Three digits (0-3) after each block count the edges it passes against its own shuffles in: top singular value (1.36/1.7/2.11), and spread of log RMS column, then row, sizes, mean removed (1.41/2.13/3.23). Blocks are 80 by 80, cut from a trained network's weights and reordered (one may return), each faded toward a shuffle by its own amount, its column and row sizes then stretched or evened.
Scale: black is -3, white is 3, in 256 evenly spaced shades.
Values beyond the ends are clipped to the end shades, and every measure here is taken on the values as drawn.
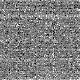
2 1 0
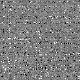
0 1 2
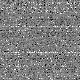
1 0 2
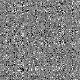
1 2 1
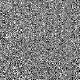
1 2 1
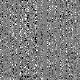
0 3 0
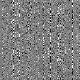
2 3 0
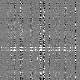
3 3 1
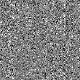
1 2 1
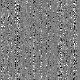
0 3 0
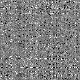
1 1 2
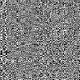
3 2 1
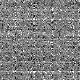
2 2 0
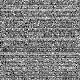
3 0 0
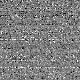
1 0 2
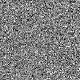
0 1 0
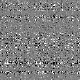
1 2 3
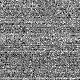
2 0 0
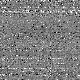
1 0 2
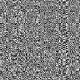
3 2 1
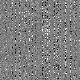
0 3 0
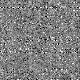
0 0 2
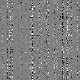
1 3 1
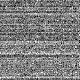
3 0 1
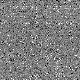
0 1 1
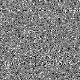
1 0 2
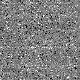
0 1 0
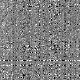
1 2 2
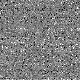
0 1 1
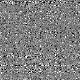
1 1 2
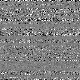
1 0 3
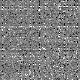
2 2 1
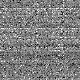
2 1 1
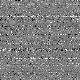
1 0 2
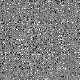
0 1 2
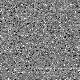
0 0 1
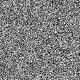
0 0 0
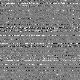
2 0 3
